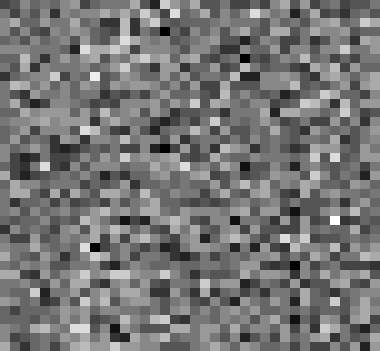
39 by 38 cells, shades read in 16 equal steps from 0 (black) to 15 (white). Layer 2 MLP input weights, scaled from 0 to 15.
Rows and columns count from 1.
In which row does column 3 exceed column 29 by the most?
22
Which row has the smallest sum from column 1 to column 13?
20
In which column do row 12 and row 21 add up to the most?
31
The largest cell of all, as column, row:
34, 25
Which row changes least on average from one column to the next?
35
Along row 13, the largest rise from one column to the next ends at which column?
29
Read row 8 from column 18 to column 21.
9 3 6 6
